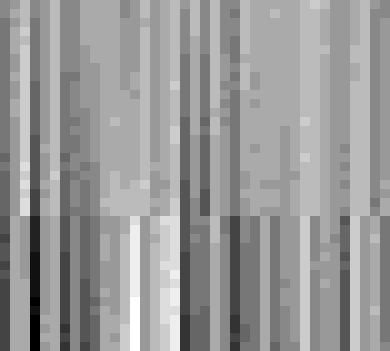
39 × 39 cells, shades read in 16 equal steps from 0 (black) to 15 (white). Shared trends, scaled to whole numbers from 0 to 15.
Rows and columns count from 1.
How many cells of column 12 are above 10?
6
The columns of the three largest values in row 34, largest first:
14, 18, 17
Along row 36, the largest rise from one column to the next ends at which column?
5
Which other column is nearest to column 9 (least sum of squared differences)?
35
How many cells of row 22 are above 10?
11
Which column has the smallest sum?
4
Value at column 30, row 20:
9
